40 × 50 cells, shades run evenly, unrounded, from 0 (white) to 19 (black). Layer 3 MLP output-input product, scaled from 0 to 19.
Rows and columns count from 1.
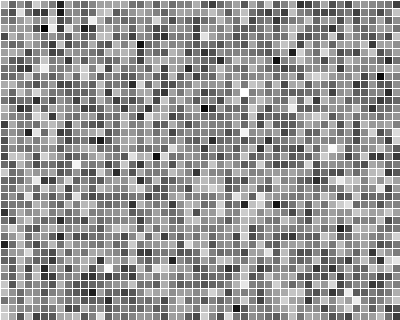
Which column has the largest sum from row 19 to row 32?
1
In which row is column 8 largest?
2
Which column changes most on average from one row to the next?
31
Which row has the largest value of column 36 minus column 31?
17
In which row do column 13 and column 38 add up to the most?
33
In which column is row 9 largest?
24
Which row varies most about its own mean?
34
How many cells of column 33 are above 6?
34
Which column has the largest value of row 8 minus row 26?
28
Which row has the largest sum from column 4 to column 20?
35
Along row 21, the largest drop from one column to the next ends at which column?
10
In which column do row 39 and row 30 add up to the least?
26
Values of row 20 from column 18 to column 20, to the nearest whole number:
6 5 18
